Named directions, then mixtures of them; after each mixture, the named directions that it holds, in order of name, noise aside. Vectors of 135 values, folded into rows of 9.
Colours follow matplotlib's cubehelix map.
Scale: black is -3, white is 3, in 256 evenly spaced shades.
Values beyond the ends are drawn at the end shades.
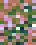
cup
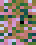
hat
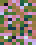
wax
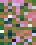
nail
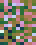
cup, nail.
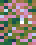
hat.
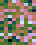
hat, wax.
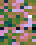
cup, hat, nail.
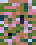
hat, nail.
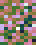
cup.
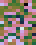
cup, hat, wax.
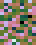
hat, wax.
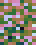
cup, nail, wax.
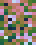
nail, wax.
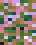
cup, nail, wax.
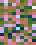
cup, hat, nail.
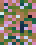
cup, hat, wax.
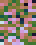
cup, hat, wax.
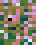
hat, nail, wax.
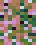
hat, wax.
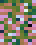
cup, hat, nail.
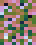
hat, wax.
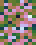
cup, hat, wax.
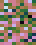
hat.
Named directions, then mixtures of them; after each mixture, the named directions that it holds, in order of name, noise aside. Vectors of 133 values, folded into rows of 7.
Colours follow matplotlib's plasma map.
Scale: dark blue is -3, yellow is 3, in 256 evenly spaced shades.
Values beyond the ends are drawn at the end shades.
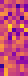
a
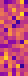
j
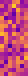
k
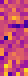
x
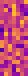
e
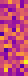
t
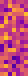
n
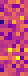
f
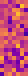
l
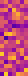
e, l, x.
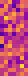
k.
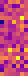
f.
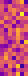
j.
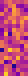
e, f, n.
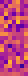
k, x.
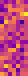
e, f, n.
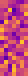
e, j.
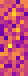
a, e, k.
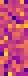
j, x.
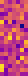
a, f.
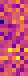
f.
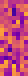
e, f, j.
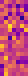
a.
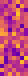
k, l.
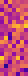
f, x.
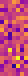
f, k.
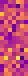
a, f, j.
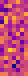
f, n.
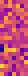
a, l, n.
